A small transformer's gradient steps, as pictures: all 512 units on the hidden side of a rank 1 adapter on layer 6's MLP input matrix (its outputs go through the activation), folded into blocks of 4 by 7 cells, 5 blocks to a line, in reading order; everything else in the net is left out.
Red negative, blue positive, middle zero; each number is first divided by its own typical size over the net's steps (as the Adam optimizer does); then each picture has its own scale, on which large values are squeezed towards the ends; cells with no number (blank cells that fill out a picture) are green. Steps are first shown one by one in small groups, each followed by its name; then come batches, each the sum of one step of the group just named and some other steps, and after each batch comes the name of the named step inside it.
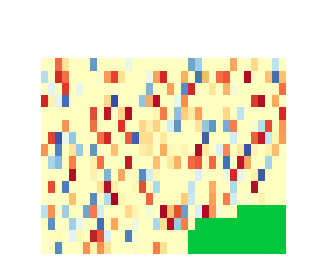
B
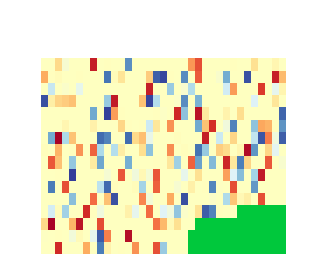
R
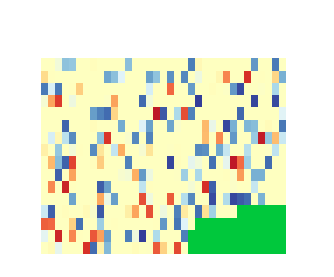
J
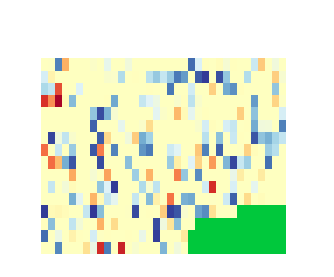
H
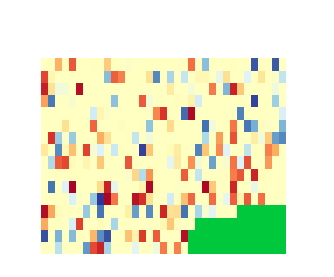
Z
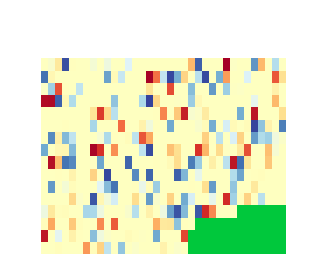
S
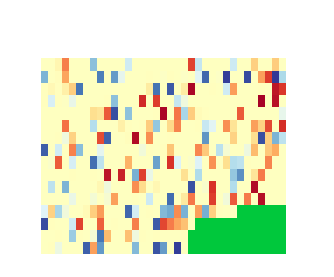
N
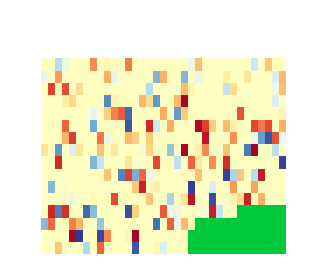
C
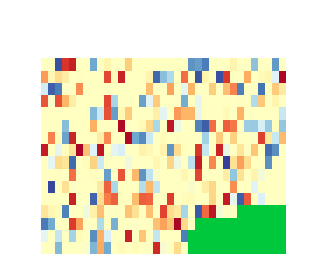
B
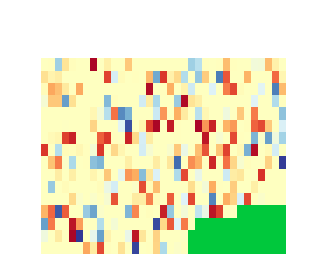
C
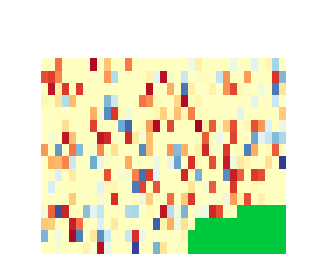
C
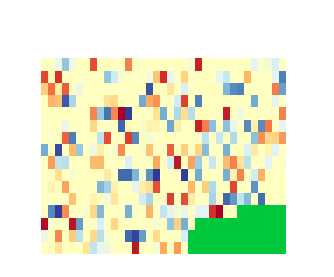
J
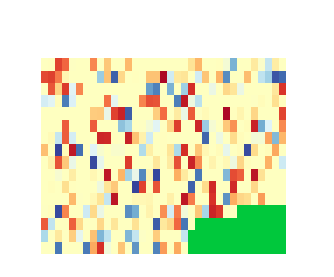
N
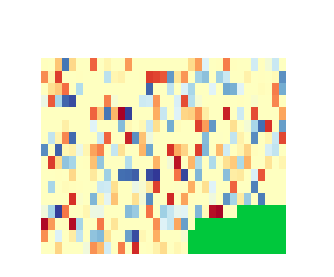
S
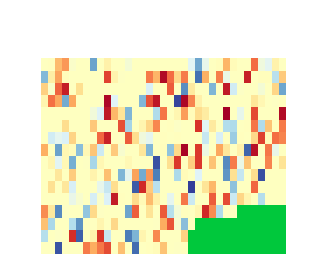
B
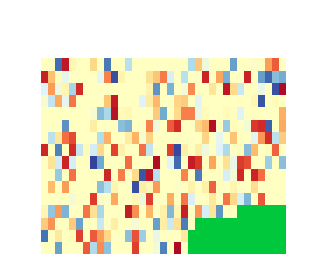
J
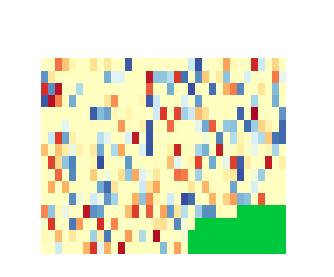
R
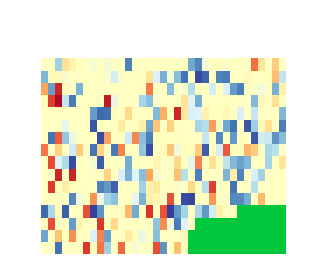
H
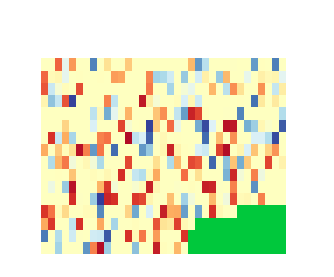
Z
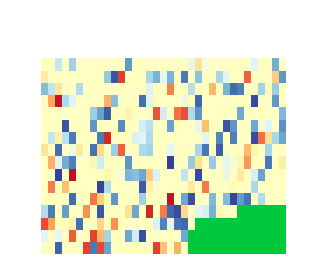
J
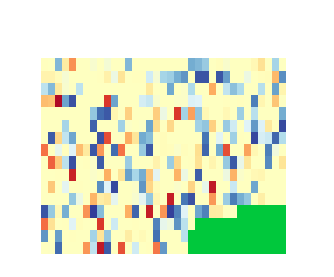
H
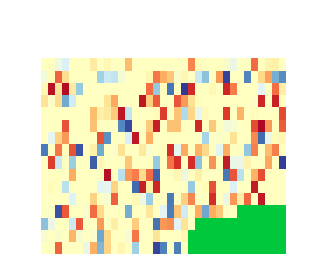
N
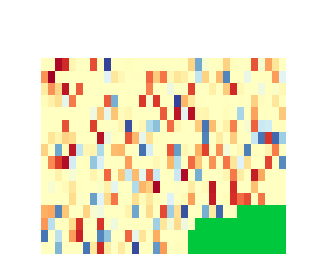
Z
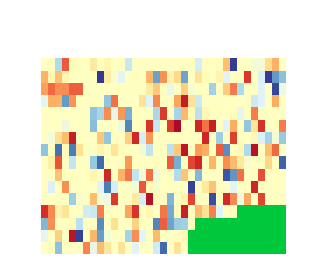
C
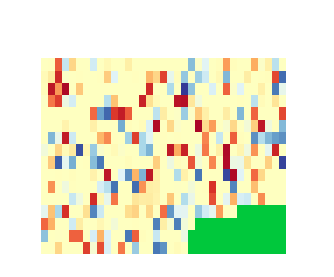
H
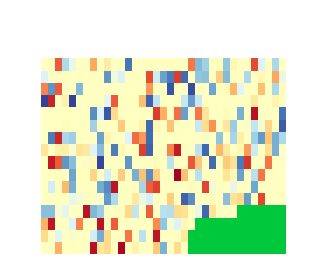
R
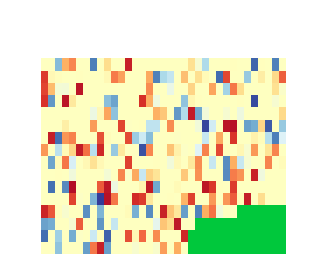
Z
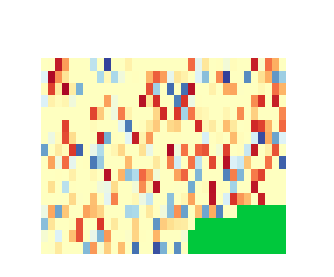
N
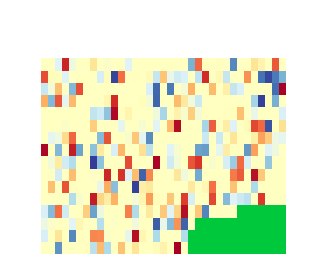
H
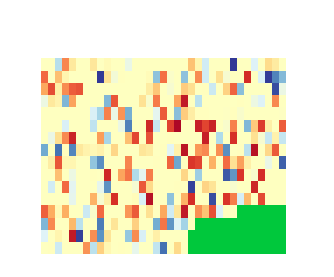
C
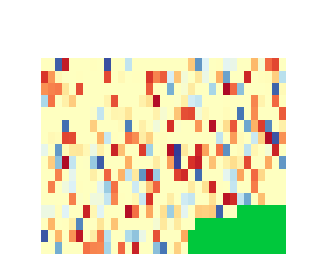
B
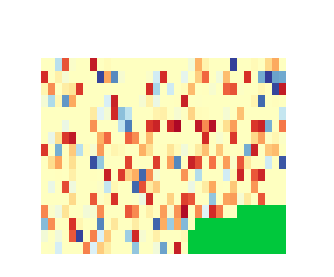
C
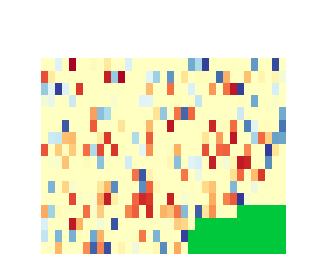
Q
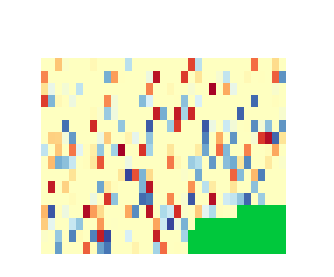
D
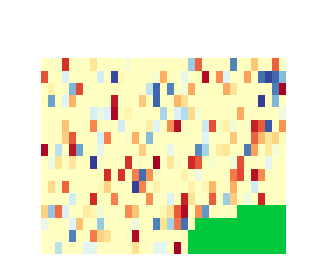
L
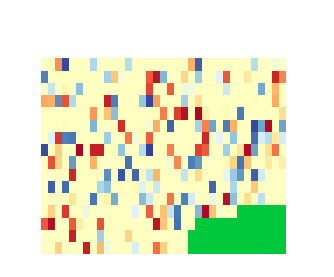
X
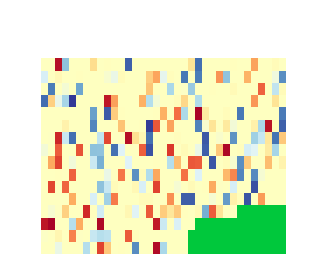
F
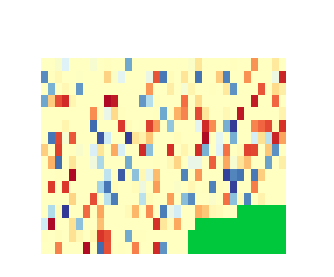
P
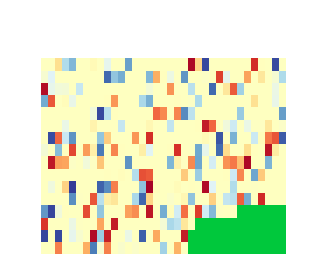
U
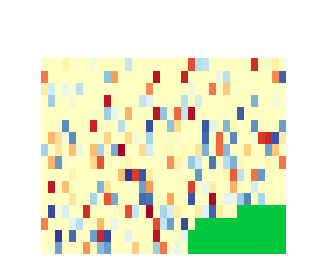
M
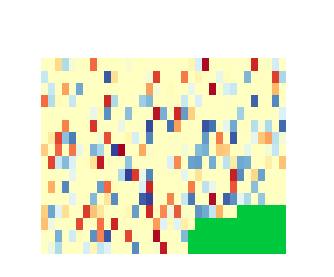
D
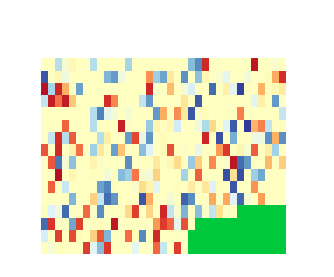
P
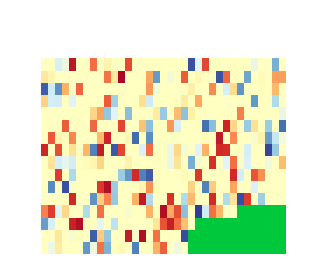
Q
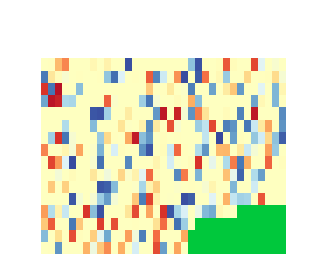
F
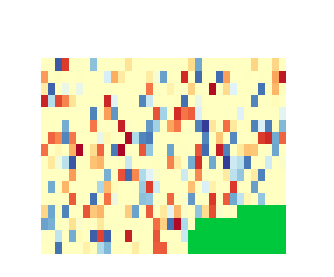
D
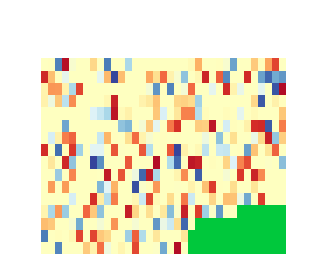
L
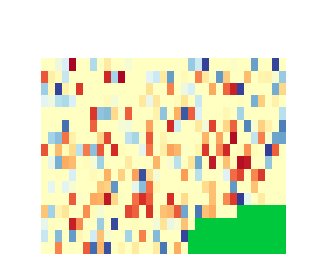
Q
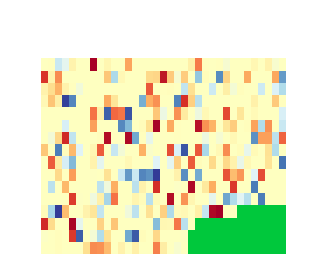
F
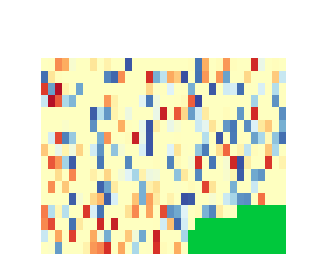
F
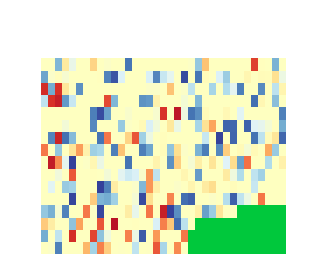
U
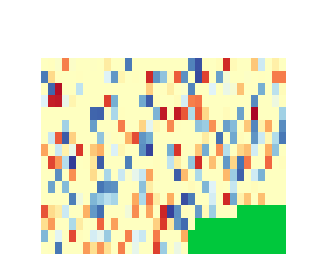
X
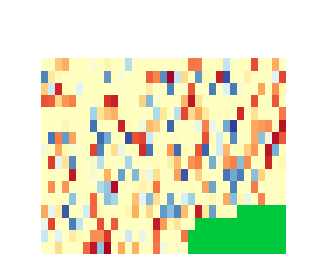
P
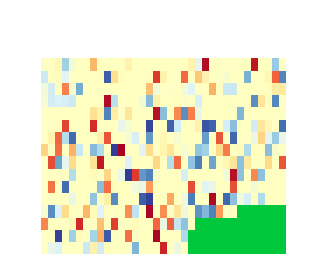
M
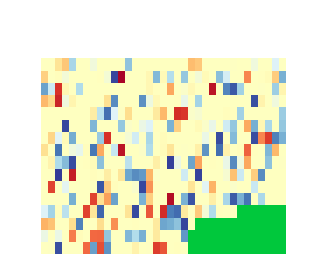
D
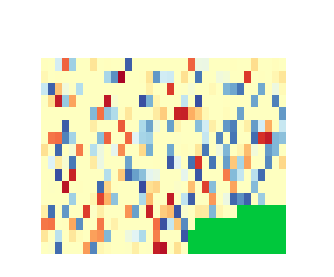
M
